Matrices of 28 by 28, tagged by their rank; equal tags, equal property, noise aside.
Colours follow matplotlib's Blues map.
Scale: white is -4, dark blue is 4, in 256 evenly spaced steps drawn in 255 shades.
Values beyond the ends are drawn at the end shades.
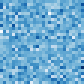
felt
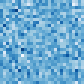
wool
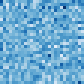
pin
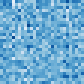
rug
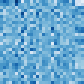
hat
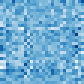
hat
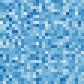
felt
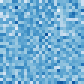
rug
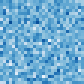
rug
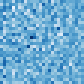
wool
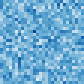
rug
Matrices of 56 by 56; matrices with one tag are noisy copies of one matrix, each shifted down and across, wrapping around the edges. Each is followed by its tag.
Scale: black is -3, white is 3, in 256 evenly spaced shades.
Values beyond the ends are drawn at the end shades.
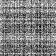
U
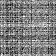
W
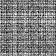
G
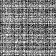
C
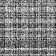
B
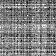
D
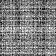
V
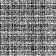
C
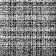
B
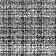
V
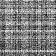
B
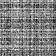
C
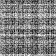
B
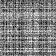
D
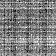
V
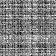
D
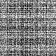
W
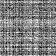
D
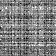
D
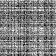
D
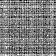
G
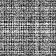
G
